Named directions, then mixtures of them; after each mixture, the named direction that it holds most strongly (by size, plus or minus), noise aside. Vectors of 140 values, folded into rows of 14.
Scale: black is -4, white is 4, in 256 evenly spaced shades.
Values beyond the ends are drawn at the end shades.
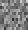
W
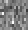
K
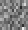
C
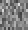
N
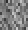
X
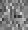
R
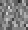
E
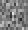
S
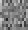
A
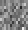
C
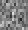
S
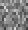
W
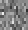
K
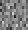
S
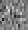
R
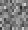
C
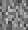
E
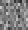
W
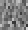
E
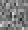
S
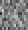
N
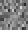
C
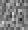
S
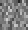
E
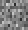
S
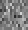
R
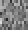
A
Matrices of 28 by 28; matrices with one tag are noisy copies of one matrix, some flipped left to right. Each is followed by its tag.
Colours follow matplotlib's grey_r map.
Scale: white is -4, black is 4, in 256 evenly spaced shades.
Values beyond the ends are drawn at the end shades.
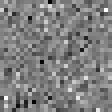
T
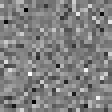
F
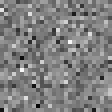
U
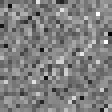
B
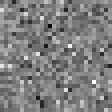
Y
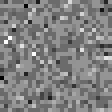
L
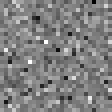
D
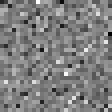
B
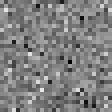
T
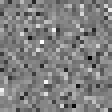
U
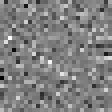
L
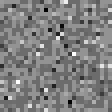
Y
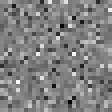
Y
